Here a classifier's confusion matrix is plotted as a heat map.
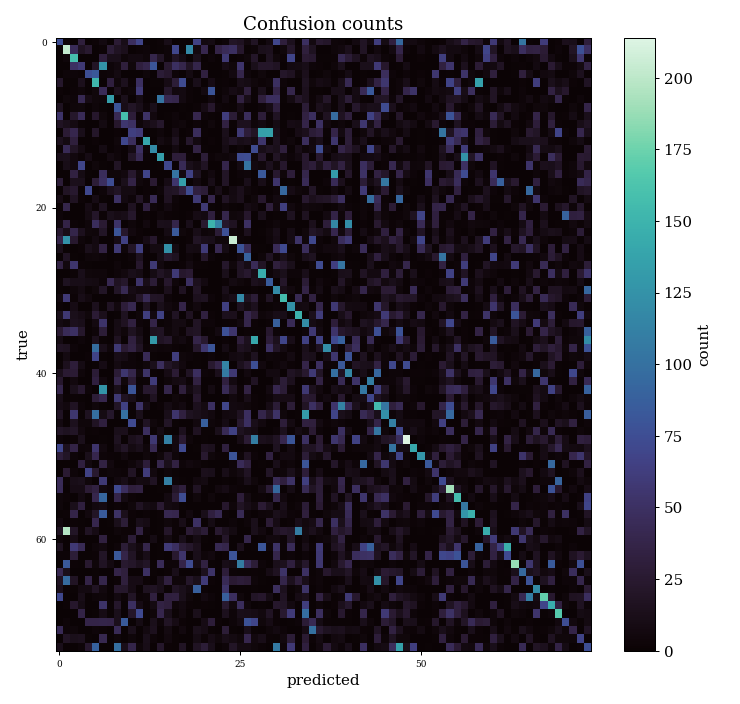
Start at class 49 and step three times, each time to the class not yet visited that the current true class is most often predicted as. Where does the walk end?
31
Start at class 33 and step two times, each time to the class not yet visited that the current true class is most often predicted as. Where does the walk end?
25
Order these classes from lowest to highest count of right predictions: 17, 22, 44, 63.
22, 17, 44, 63
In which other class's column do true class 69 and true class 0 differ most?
64
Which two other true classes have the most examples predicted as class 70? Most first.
21, 57
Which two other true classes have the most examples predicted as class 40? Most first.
22, 38
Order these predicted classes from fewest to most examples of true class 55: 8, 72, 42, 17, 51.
72, 51, 8, 42, 17
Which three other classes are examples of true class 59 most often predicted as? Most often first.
1, 33, 63
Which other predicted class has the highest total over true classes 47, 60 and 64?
44
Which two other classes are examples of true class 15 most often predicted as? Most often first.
26, 3
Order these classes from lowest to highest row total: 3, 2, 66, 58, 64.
58, 66, 64, 2, 3
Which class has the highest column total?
34
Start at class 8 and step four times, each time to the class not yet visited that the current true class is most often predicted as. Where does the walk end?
73
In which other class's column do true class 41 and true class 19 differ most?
47
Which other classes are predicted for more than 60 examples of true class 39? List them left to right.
23, 27, 46, 48
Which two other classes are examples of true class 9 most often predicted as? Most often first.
38, 54
